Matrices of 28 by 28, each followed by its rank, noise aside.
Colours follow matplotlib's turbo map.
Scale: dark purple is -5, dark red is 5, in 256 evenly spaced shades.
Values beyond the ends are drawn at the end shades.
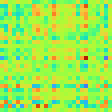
two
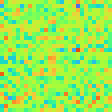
six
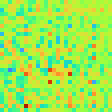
six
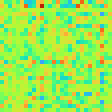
four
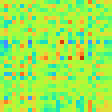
three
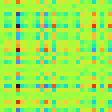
one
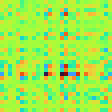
two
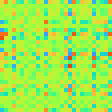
two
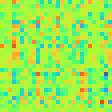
four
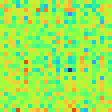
six
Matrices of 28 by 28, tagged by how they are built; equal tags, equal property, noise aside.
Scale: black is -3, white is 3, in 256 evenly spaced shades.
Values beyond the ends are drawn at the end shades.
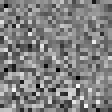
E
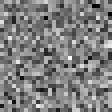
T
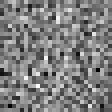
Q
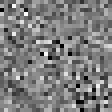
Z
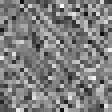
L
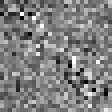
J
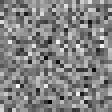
T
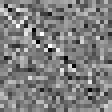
J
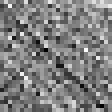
L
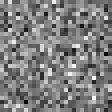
T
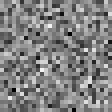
T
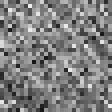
L
